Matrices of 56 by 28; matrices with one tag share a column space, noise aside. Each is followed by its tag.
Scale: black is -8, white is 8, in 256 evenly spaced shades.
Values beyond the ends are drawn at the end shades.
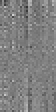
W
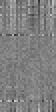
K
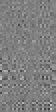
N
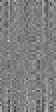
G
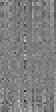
G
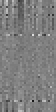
K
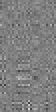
N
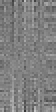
G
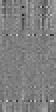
K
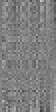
G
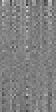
W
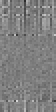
K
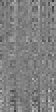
G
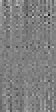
W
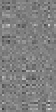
N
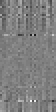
K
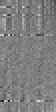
K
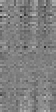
W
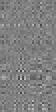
N
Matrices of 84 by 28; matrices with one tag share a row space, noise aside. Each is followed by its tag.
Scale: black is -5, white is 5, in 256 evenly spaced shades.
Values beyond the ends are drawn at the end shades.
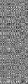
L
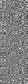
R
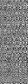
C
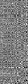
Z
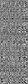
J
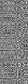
Z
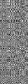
L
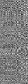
Z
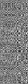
Z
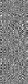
R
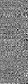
Z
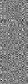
R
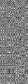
L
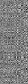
Z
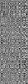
J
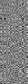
R
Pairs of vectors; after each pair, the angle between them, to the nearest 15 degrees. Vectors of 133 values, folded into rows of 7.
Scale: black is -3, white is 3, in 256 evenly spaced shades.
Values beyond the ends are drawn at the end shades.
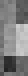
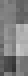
15 degrees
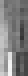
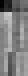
105 degrees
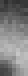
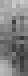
150 degrees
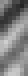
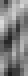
150 degrees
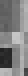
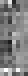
60 degrees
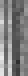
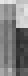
75 degrees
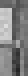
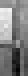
30 degrees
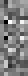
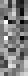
150 degrees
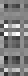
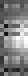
120 degrees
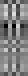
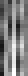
90 degrees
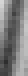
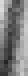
15 degrees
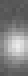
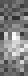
45 degrees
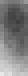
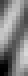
120 degrees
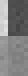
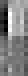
150 degrees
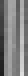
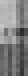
105 degrees
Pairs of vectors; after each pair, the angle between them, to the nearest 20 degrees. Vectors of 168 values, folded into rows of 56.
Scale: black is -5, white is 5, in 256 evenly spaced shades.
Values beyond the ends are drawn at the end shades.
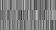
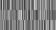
160 degrees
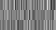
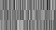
160 degrees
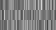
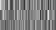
100 degrees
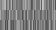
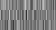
40 degrees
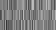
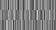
120 degrees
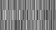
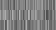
40 degrees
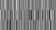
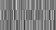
40 degrees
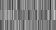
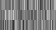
60 degrees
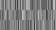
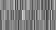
40 degrees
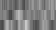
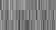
120 degrees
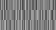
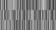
40 degrees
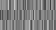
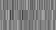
100 degrees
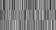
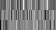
80 degrees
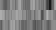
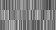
60 degrees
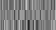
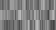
120 degrees
